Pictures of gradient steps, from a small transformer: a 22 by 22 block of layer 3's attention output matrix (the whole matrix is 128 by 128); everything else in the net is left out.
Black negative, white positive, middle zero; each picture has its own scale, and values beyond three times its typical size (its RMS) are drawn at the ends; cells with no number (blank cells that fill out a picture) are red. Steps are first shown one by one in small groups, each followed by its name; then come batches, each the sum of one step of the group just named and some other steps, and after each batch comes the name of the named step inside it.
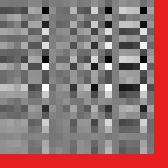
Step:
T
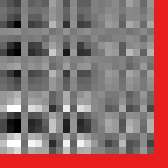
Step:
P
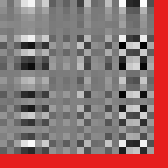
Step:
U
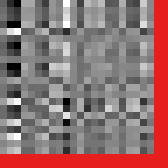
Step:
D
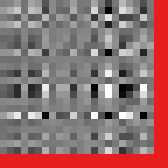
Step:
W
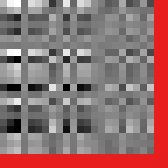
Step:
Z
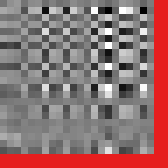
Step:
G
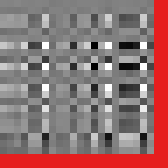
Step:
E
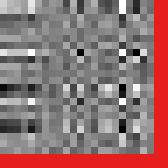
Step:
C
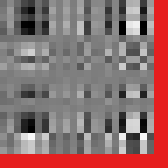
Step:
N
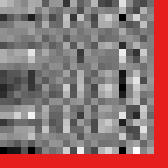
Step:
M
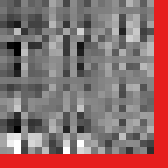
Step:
P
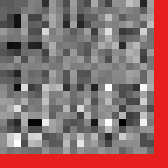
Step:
P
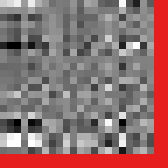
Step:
P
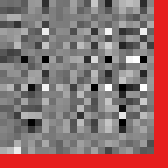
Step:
T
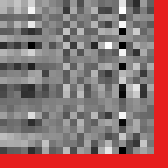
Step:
G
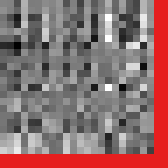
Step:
P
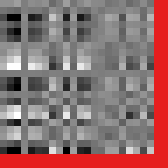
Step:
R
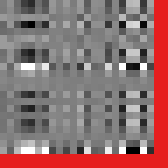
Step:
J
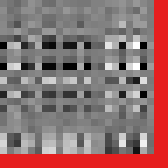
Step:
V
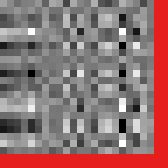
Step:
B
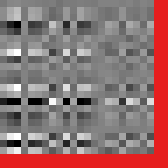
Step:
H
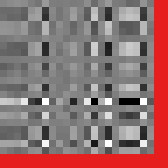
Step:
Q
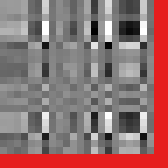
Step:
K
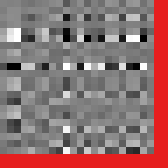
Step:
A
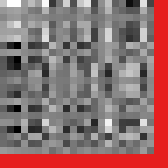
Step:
K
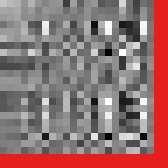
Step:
K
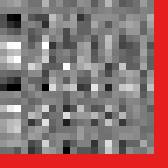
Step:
R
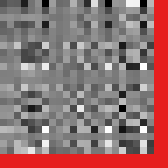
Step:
J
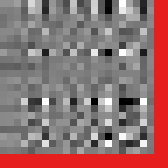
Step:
Q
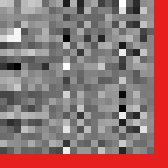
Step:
A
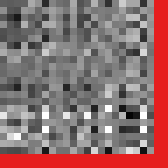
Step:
R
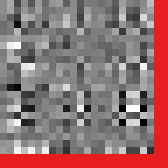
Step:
J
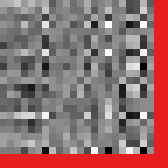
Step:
V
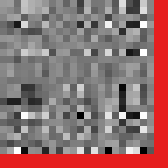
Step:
H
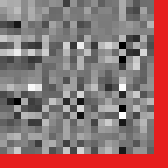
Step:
H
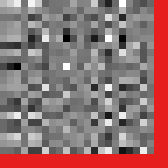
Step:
A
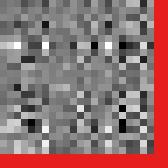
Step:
J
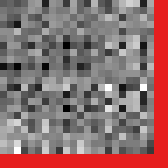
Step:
V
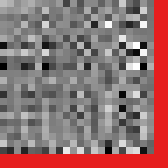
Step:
V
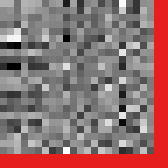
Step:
A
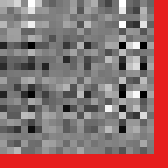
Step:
V
